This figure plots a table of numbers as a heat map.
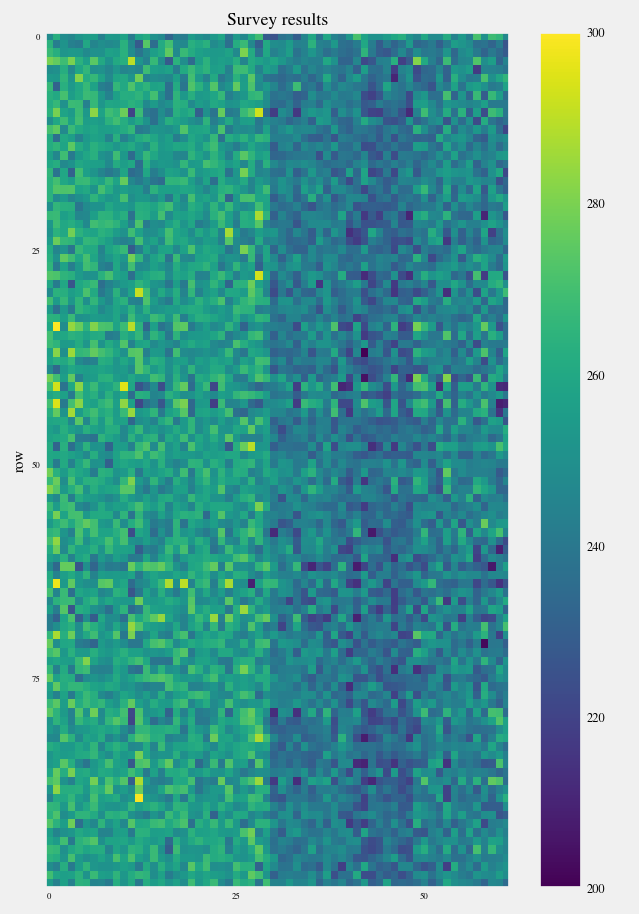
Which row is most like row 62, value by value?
68
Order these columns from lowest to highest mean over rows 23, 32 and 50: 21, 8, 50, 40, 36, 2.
40, 36, 50, 8, 21, 2
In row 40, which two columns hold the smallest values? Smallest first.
42, 48
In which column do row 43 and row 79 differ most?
60
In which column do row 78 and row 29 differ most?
3
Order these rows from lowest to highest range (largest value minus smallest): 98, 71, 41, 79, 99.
99, 98, 79, 71, 41
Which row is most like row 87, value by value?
9
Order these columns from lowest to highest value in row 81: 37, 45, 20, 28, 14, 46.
46, 45, 37, 20, 14, 28
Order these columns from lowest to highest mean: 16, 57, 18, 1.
57, 16, 18, 1
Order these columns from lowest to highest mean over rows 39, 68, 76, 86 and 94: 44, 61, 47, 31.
47, 44, 31, 61
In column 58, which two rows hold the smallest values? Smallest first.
71, 21
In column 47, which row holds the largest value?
0
